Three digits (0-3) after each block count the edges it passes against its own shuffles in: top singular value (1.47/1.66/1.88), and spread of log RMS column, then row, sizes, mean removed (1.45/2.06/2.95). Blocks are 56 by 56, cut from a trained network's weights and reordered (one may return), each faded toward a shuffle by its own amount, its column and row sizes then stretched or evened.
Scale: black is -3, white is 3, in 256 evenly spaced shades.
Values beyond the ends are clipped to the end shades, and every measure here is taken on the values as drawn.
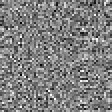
2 1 0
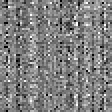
3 2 1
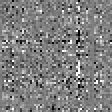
0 3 2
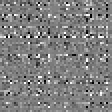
1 2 3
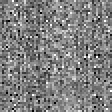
1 0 1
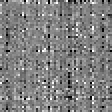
3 2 2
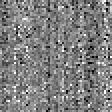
1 2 1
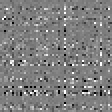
0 2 3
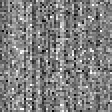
3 1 0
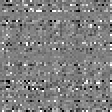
0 1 3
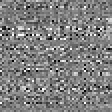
3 0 3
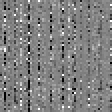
2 3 0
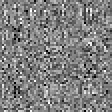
2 2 0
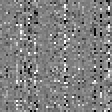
0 3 0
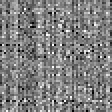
3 0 2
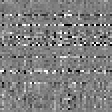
3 1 3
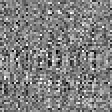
3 2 1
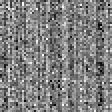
3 1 0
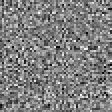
2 0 1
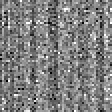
3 0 1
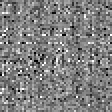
0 0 2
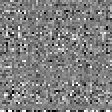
0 1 3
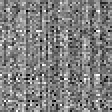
3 0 2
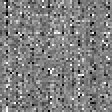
0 2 1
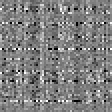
3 0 3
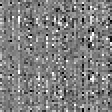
2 3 1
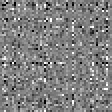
1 3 2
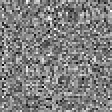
1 1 0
